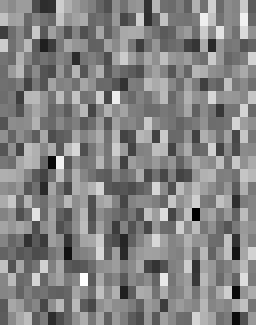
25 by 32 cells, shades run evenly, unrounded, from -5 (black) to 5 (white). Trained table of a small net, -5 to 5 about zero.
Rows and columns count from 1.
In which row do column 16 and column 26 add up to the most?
3
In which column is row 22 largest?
11
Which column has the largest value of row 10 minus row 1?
19
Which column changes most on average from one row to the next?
21
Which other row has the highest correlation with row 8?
12
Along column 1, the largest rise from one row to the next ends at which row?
4
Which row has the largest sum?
8
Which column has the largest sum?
31
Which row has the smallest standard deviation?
10
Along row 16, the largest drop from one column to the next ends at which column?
30
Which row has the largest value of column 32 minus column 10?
5
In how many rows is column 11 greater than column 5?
16
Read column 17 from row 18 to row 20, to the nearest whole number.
-2 -1 0
